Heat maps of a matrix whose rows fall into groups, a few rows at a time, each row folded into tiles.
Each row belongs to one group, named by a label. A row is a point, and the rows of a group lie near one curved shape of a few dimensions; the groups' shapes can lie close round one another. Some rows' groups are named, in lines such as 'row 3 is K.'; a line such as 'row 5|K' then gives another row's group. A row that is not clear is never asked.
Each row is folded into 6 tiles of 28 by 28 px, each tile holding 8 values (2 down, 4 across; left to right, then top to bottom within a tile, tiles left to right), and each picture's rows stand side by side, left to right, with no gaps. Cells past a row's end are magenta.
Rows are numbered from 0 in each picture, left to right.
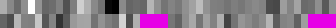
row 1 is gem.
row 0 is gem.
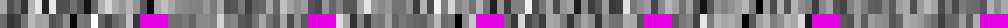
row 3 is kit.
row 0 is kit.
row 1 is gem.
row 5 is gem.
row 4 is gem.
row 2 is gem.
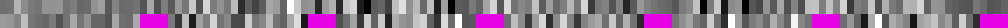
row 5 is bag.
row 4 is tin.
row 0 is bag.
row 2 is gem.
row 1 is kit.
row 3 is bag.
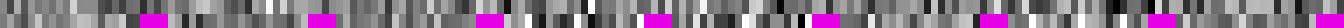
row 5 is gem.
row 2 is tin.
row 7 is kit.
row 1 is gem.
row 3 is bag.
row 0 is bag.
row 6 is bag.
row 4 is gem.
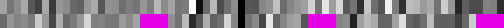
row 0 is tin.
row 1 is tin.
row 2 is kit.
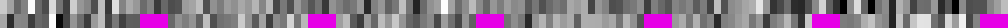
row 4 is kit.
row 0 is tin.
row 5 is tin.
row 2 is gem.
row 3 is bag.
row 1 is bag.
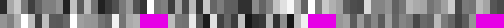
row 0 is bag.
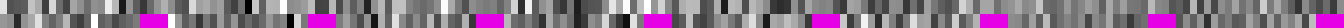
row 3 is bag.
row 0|kit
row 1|gem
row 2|gem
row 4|kit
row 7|bag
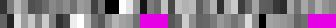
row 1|kit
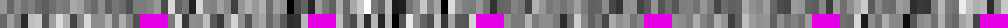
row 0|bag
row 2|gem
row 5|kit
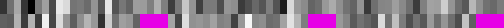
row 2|gem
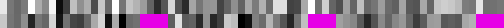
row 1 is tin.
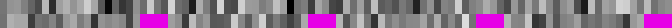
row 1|kit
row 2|bag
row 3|bag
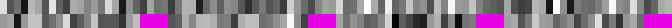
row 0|kit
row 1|tin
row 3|kit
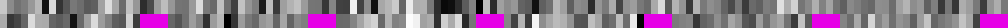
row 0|kit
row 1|tin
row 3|gem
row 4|bag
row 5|gem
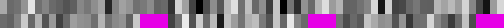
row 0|gem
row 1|gem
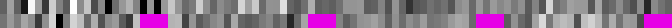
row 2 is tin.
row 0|tin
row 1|tin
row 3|bag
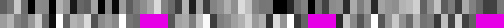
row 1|bag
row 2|bag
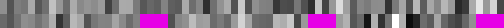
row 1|bag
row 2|tin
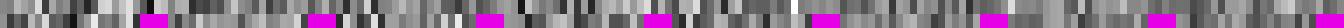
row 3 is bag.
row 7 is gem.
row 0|kit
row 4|kit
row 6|gem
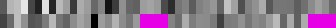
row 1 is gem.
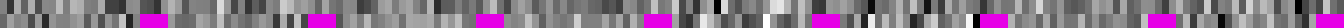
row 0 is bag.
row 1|gem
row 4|kit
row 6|gem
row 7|kit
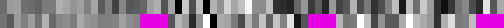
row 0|gem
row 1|bag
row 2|bag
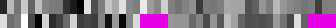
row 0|bag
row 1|gem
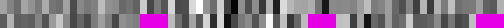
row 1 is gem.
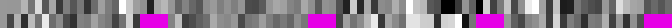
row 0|kit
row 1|gem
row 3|gem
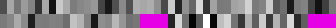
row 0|kit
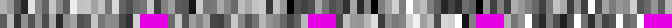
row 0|tin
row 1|kit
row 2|bag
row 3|bag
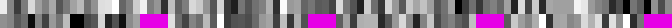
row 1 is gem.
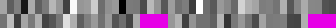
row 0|kit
